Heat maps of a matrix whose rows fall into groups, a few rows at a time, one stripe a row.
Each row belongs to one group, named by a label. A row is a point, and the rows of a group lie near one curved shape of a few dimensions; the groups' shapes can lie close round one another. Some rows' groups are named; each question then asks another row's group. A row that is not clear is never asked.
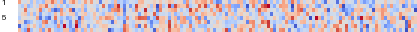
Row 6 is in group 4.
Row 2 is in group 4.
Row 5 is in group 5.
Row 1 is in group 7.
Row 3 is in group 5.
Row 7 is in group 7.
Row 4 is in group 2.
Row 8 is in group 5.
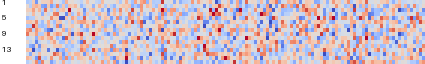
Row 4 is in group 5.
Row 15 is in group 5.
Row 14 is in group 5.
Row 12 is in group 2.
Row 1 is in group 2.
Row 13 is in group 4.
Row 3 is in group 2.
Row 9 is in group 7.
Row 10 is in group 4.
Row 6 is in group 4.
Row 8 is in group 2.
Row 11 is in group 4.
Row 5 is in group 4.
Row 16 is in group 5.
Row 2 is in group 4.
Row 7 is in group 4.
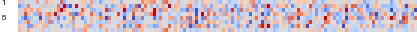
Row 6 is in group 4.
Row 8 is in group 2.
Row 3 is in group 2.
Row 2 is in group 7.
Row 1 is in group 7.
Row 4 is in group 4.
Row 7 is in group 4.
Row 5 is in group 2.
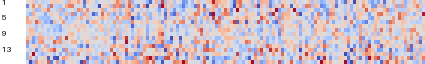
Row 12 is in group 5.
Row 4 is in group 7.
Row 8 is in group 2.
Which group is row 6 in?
2
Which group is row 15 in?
5
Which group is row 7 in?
2
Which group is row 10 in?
5
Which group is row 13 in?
4
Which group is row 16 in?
5
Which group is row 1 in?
5
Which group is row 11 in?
5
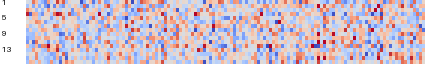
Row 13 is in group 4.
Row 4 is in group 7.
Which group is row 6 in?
2
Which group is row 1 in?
4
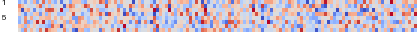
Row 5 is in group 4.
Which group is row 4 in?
2
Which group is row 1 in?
2
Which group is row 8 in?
4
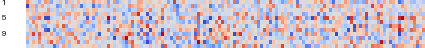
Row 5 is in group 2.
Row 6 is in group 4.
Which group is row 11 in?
4
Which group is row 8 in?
2
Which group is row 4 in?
4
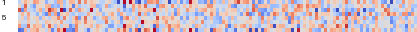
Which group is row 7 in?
5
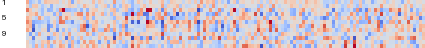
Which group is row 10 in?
2
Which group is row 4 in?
4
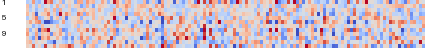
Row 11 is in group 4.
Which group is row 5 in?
5
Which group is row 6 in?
2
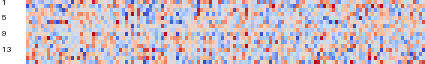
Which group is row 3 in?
4
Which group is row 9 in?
4
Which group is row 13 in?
5
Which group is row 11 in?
4
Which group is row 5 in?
5
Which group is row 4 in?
4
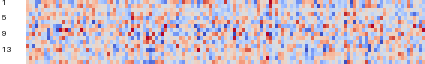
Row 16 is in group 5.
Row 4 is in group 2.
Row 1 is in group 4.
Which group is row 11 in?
5
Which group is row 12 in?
5
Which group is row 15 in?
2
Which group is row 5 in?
4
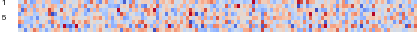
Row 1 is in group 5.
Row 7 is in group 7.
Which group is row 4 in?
4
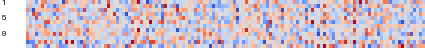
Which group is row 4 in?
5
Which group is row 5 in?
5
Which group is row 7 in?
2
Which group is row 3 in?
5
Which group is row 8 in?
4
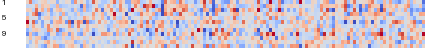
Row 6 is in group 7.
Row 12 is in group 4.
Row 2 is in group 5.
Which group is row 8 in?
4
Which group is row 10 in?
2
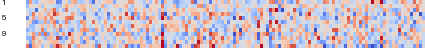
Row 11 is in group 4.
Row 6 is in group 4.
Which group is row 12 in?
7
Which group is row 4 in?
4
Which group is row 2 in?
2
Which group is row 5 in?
2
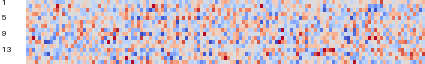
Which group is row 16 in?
2
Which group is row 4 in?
4
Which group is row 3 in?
5
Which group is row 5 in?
4
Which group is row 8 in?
5
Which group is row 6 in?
4
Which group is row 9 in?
2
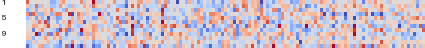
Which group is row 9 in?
5
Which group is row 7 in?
2
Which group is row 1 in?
4
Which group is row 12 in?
7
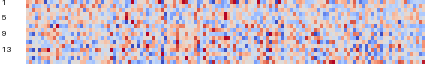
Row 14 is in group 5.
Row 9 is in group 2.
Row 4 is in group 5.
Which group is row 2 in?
4
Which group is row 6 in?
4
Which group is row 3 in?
4
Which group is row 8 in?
5
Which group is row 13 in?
2
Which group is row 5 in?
5
